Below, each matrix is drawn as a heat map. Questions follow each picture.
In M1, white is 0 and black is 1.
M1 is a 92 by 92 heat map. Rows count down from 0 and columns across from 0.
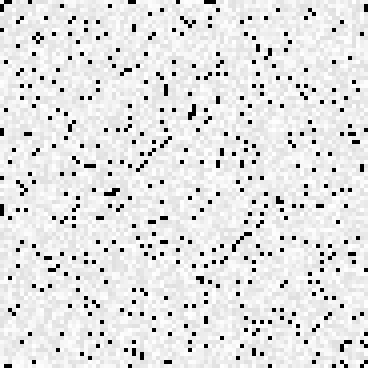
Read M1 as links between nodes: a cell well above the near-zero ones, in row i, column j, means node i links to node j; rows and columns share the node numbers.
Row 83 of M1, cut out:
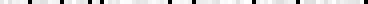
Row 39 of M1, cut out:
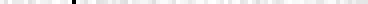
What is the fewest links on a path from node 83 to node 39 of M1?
4
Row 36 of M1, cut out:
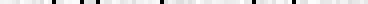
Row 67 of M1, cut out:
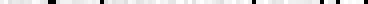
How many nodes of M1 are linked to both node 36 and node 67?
2
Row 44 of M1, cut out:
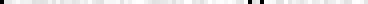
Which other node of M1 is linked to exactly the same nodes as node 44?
node 53
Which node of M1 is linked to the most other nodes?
node 63
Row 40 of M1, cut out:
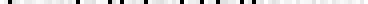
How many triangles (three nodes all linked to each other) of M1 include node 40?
3
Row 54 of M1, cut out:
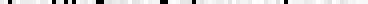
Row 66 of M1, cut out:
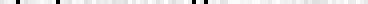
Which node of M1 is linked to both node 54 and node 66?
node 48
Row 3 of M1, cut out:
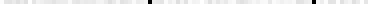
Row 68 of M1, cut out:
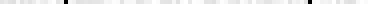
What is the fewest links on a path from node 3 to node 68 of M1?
5
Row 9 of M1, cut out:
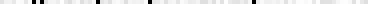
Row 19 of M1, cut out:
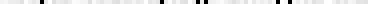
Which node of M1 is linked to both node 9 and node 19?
node 10
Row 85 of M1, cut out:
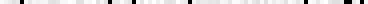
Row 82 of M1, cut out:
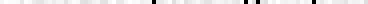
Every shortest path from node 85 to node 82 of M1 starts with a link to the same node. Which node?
node 90
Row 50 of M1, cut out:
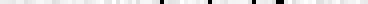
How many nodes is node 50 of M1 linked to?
5
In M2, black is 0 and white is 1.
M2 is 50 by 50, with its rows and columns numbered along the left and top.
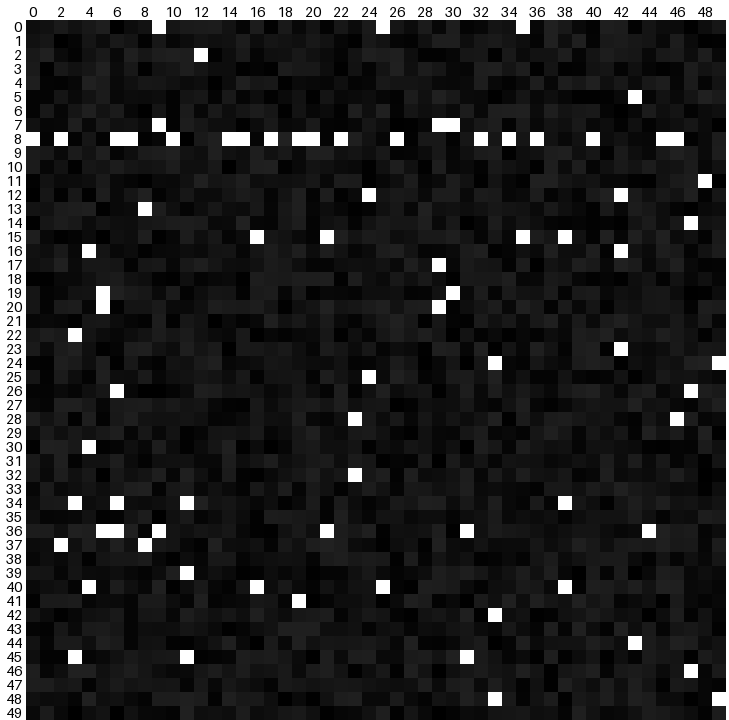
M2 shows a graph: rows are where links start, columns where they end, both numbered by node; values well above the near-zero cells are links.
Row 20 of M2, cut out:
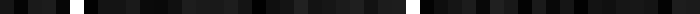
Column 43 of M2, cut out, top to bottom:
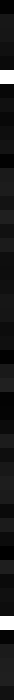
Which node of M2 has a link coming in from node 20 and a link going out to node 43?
node 5
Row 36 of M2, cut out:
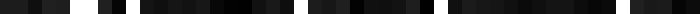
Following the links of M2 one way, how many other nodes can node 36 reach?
7
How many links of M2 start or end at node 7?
4
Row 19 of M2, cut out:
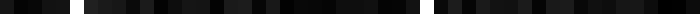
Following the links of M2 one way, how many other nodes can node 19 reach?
4
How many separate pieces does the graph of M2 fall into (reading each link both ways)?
4
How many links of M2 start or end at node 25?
3
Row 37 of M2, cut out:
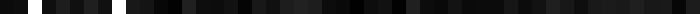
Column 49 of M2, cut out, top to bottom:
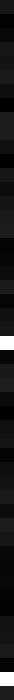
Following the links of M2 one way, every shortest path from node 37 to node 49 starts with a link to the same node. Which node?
node 2
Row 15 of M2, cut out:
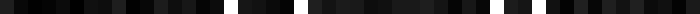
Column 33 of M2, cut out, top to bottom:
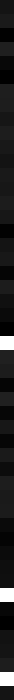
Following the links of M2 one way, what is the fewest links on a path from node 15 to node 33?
3
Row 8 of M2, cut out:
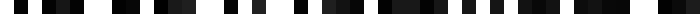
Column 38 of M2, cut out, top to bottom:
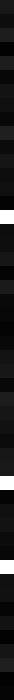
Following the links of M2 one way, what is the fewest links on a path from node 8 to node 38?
2
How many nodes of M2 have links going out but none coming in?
5
